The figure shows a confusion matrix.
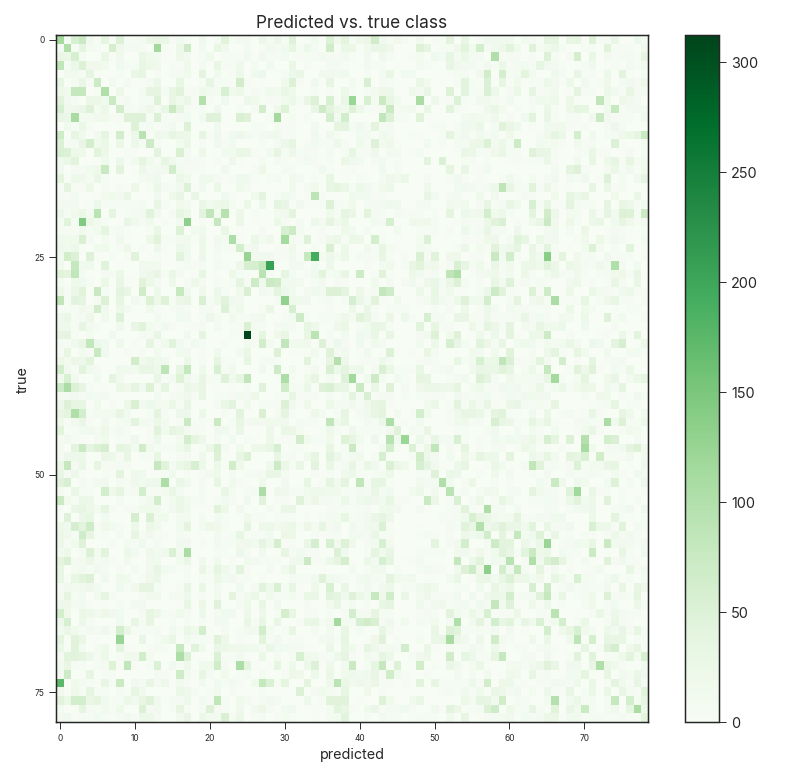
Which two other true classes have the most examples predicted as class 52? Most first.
69, 27
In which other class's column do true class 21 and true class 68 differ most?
3
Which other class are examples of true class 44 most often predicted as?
73
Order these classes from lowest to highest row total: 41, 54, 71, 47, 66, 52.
41, 54, 66, 52, 71, 47
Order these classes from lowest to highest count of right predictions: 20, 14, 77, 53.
14, 53, 20, 77
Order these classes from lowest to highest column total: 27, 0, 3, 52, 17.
52, 27, 17, 3, 0
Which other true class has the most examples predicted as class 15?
8
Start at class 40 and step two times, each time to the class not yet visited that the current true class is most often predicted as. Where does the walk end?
13
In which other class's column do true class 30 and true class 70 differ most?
66
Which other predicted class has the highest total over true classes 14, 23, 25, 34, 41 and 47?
65
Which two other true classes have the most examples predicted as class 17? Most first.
21, 59
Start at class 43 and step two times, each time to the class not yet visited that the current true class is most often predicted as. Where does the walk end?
58
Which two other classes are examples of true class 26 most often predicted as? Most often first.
28, 74
